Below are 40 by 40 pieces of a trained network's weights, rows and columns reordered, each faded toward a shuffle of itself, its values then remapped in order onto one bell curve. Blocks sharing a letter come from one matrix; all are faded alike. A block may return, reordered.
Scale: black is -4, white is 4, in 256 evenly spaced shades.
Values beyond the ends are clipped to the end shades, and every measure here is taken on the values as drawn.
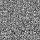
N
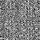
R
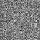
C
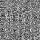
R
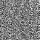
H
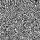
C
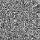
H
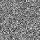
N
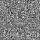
N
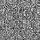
C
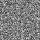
N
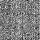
R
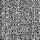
R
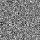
C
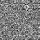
C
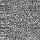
H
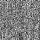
R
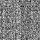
R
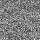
N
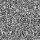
C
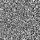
H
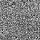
C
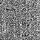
R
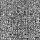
R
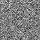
H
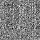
R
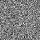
C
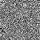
C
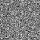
C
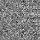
H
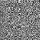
H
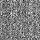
R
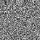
H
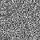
C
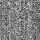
R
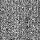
R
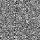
H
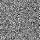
H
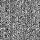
R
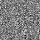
H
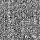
R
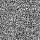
C
